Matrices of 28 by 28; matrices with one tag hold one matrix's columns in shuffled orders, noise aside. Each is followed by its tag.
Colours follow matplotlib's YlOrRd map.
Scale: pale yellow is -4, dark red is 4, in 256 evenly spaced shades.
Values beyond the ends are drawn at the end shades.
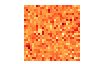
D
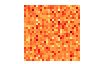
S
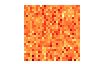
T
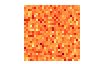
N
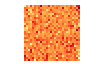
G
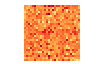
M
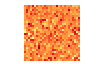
D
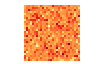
N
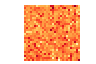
G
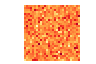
N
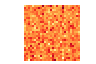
G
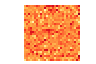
M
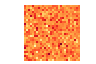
N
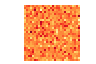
S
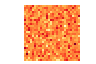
N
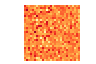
S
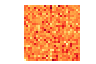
G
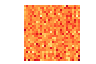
T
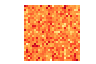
G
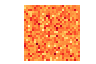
N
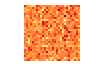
S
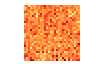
T
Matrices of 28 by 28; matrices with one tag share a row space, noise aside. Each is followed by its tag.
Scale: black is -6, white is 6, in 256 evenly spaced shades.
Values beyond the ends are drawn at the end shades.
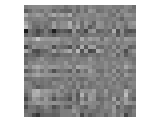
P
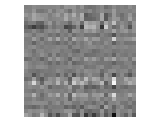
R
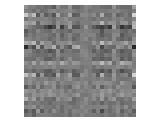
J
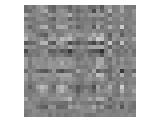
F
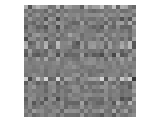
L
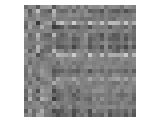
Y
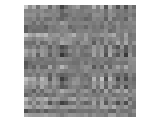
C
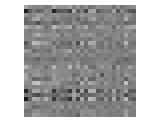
P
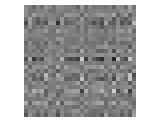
L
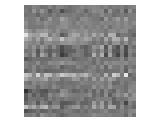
C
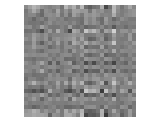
R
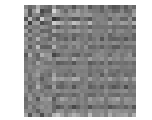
Y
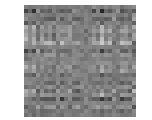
J
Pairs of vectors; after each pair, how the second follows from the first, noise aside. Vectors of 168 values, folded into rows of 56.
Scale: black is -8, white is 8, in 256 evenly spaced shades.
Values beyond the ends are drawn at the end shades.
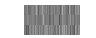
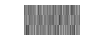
copied.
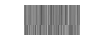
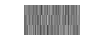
sign-scrambled.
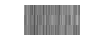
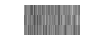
copied.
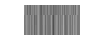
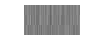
reversed, shrunk.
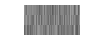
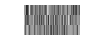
reversed, scaled up.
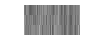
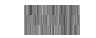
copied.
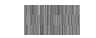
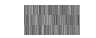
sign-scrambled.
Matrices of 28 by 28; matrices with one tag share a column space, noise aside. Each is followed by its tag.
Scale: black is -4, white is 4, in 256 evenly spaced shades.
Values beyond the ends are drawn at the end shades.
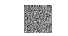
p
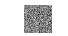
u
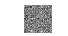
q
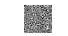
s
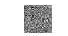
q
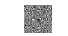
q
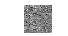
s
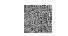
p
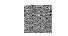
s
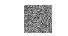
u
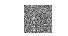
p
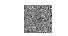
q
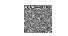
q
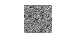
q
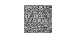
q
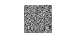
s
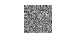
p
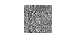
p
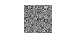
q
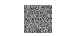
q
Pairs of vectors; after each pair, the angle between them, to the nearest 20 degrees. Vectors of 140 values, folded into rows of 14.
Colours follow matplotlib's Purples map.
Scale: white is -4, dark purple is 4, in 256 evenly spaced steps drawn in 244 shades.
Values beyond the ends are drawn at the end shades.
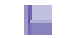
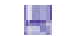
120 degrees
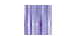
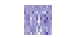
100 degrees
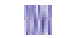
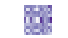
80 degrees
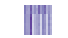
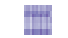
120 degrees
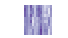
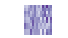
120 degrees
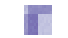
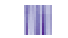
100 degrees
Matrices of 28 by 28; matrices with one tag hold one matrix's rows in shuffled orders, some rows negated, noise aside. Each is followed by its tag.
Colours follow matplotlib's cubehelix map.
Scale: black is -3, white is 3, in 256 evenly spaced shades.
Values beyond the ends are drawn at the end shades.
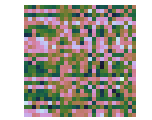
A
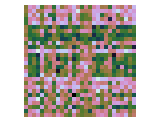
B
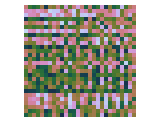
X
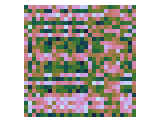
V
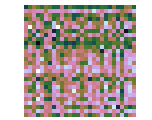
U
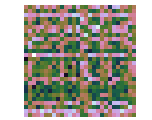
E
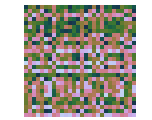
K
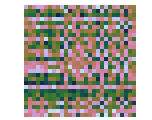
X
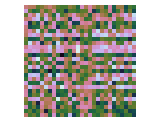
B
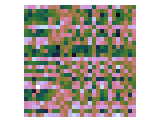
A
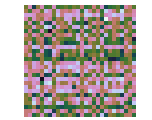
K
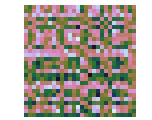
E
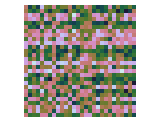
B
